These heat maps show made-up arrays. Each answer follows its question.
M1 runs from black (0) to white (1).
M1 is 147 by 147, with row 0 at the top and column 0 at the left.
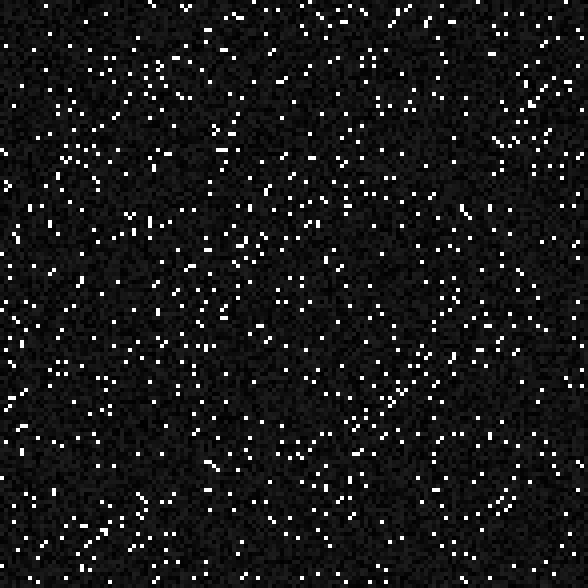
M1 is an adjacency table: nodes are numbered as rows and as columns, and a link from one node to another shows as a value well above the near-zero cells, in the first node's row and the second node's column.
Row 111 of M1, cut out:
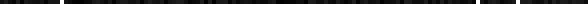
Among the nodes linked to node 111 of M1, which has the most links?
node 129
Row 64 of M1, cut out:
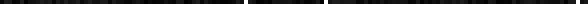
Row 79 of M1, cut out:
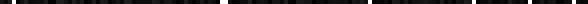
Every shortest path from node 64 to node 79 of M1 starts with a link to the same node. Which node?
node 61
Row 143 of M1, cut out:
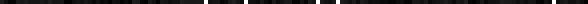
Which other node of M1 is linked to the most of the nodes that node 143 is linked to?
node 59
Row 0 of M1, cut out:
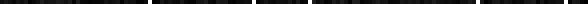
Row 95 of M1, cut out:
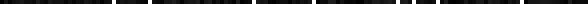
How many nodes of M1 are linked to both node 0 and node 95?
2
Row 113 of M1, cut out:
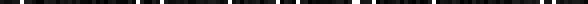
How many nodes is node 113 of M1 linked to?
12
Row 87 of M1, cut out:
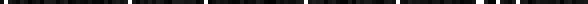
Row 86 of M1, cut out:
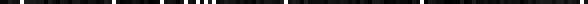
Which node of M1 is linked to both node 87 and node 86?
node 51
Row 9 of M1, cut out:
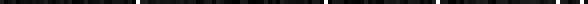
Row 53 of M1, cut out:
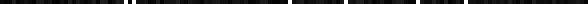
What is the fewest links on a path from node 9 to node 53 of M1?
3
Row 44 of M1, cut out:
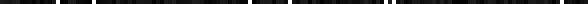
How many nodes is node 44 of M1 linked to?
7
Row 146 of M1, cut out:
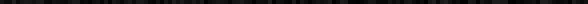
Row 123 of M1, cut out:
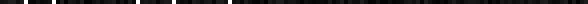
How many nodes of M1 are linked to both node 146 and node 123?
0
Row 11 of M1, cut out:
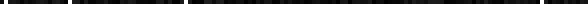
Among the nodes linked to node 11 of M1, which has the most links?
node 1
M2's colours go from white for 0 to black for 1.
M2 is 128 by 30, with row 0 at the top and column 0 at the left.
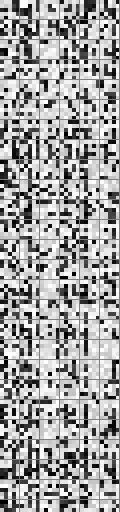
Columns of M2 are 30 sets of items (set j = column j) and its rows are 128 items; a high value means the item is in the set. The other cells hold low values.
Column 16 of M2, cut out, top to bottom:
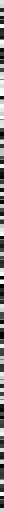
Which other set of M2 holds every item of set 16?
7
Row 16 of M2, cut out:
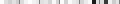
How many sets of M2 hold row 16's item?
2
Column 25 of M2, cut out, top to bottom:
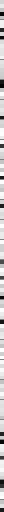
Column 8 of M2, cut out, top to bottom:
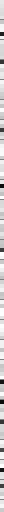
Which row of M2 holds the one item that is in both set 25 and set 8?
121
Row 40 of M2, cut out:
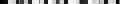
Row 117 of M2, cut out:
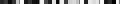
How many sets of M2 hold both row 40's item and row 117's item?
8
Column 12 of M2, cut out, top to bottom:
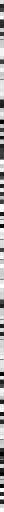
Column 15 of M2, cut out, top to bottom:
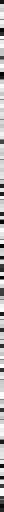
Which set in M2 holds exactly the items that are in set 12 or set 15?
3
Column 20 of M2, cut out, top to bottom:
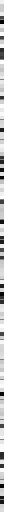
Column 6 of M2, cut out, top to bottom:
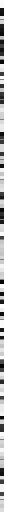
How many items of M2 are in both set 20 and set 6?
8
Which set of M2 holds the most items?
21
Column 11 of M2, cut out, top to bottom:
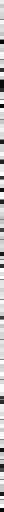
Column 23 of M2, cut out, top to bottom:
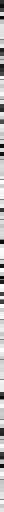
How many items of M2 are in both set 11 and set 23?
5
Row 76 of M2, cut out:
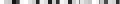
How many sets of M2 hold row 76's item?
8
